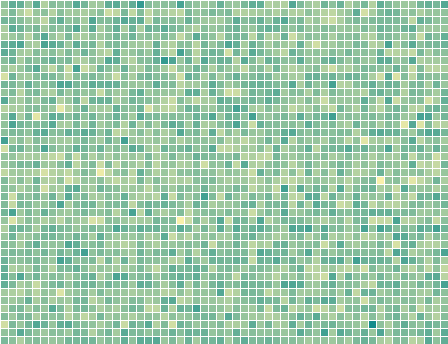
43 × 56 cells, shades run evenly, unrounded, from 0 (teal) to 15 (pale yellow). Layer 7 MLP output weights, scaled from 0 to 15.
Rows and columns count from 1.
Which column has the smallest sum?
10
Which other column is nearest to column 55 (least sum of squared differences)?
11
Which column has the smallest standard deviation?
4
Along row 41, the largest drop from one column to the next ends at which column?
47
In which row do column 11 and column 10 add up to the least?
32
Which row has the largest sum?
23
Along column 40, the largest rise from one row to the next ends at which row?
39
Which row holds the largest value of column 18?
27
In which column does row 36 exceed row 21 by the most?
5
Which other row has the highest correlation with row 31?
24
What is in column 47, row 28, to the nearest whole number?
12
